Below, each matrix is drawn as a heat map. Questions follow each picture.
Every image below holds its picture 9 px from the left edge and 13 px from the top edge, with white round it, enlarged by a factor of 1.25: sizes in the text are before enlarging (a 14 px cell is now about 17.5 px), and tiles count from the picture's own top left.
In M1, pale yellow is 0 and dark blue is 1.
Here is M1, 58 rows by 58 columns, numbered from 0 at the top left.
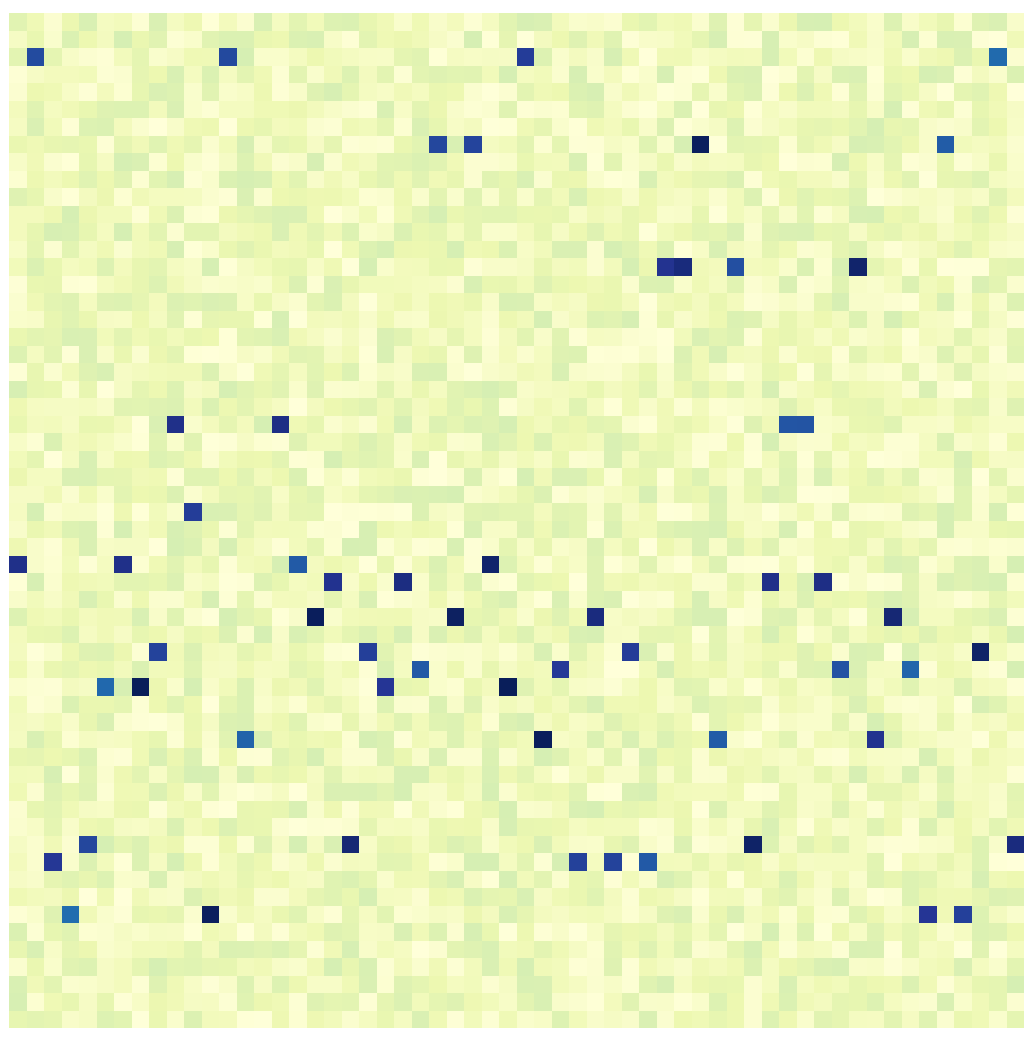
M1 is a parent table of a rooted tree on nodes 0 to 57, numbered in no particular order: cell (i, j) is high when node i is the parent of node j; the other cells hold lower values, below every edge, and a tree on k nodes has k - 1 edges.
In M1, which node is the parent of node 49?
41
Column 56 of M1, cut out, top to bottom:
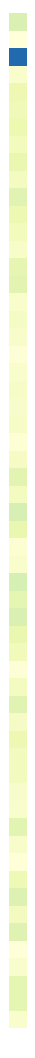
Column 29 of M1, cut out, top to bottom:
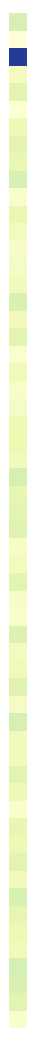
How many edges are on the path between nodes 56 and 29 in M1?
2
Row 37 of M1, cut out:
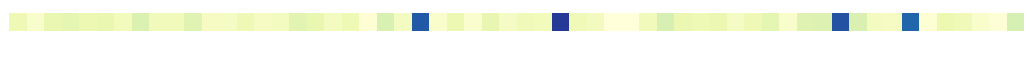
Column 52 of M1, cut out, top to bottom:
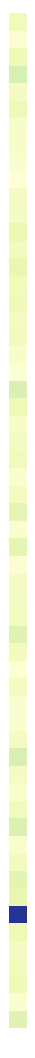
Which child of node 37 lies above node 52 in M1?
51
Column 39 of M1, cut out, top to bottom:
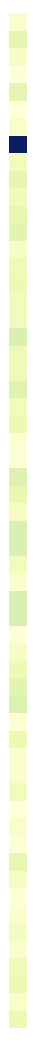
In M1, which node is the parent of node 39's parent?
38
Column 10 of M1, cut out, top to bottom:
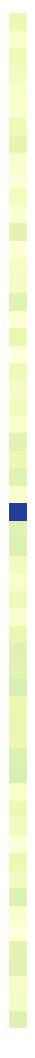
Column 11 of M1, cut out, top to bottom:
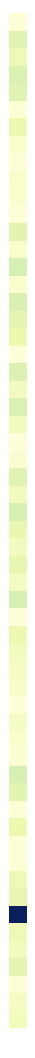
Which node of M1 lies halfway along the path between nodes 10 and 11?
14
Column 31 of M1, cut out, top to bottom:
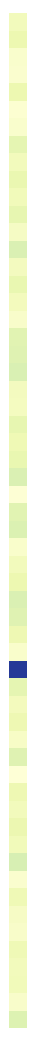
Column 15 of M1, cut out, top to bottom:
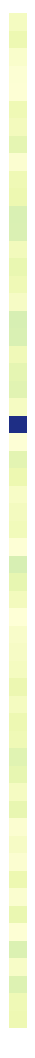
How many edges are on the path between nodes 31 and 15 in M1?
3
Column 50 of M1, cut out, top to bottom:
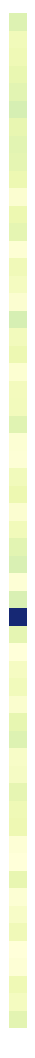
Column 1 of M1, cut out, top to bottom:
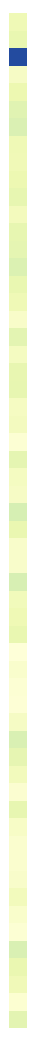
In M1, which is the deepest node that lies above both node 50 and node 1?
48
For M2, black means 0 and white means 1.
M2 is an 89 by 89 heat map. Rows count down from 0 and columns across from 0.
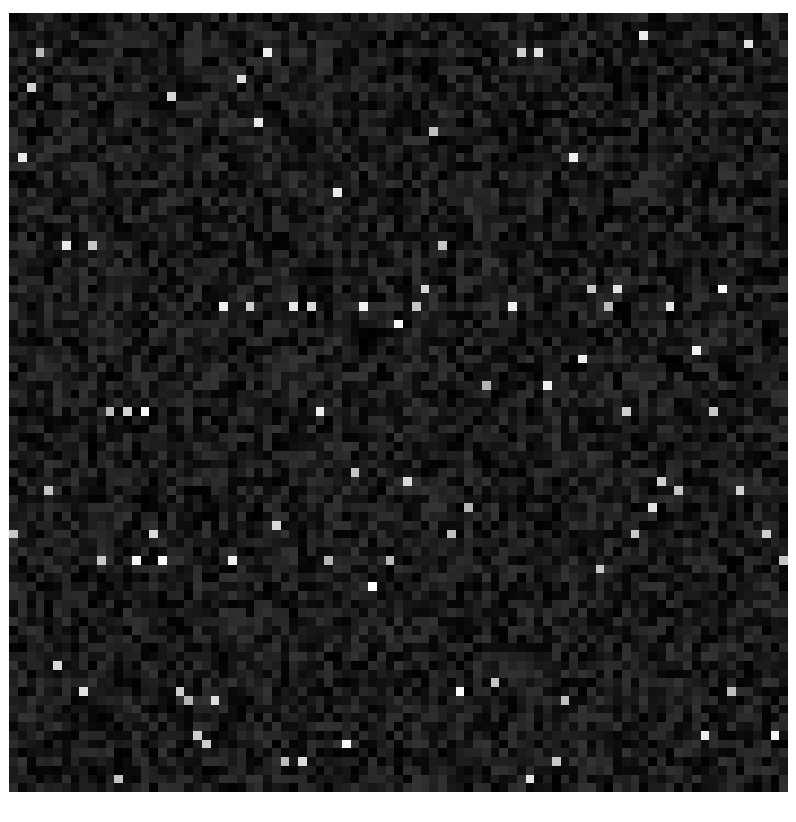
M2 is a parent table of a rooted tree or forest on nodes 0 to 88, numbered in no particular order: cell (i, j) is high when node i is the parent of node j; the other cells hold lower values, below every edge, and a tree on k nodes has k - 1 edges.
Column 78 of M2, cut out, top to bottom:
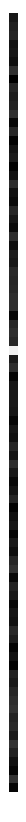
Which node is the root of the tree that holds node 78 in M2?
42
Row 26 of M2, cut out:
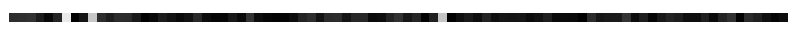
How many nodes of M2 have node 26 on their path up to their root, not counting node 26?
4
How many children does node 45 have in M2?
6
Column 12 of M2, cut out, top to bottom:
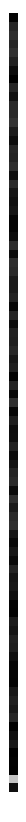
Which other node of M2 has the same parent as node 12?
59
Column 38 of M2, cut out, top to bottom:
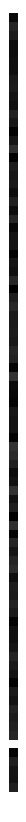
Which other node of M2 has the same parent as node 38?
22
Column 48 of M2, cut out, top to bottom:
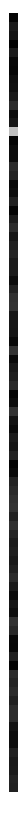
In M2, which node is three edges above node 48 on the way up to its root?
53
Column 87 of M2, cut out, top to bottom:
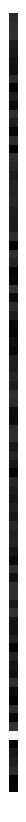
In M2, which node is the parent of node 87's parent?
77
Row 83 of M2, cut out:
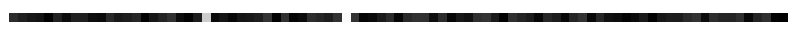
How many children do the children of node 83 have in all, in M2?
1
